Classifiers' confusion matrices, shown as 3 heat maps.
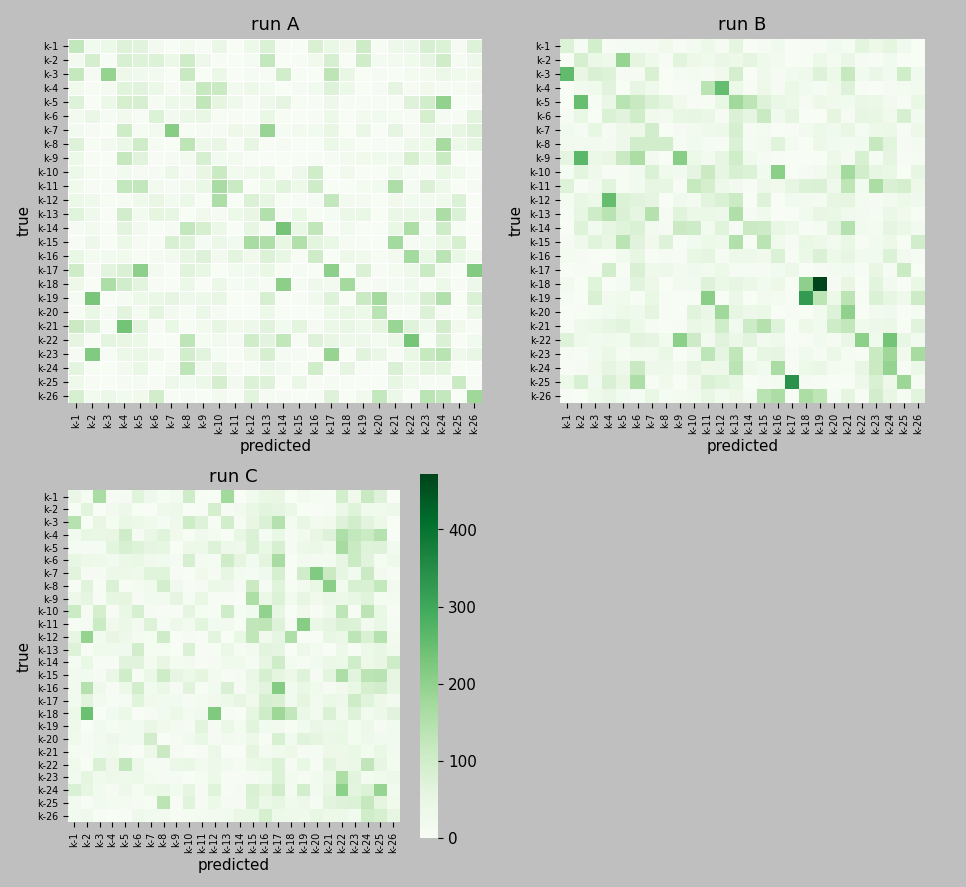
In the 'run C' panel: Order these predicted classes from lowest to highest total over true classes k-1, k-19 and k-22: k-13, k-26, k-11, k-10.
k-26, k-11, k-10, k-13
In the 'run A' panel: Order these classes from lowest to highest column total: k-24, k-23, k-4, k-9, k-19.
k-19, k-9, k-23, k-4, k-24
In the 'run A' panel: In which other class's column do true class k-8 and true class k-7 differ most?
k-13
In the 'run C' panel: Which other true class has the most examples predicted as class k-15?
k-9
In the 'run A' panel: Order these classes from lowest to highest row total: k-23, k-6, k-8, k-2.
k-6, k-8, k-2, k-23
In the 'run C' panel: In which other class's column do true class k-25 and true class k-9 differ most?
k-8
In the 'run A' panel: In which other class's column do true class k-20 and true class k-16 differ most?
k-22
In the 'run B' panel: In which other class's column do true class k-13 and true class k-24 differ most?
k-16
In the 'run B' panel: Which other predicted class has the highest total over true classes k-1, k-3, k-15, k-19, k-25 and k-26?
k-18
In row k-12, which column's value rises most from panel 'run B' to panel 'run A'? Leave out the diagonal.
k-10
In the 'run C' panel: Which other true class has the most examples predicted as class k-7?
k-20
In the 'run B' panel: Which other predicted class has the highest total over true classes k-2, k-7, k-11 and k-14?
k-21
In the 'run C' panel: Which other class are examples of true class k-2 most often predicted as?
k-12
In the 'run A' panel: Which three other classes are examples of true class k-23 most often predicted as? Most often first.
k-2, k-17, k-24
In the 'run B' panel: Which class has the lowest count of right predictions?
k-17
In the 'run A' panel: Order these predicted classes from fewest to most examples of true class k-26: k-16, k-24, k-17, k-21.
k-16, k-21, k-17, k-24
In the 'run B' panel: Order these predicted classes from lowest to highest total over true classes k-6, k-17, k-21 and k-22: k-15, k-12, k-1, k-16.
k-1, k-16, k-12, k-15
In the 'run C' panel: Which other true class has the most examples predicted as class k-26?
k-14
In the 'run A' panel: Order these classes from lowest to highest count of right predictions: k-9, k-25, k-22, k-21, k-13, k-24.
k-24, k-9, k-25, k-13, k-21, k-22
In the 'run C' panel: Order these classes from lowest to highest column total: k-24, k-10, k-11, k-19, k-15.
k-11, k-10, k-19, k-15, k-24
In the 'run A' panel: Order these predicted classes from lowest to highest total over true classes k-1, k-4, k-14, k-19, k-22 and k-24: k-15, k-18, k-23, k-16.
k-15, k-18, k-23, k-16
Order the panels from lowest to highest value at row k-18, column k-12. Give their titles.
run A, run B, run C
